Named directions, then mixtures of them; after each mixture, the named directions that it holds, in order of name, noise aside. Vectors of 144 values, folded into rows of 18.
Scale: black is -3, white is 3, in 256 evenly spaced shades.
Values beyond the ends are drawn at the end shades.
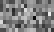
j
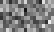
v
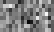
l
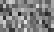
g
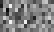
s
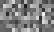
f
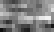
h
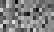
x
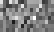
s, v, x.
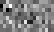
g, l, s.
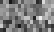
h, j, v.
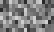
v.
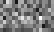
g, h, x.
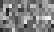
f, h, s.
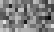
h, s.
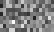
s, x.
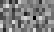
j, v, x.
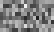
f, j.
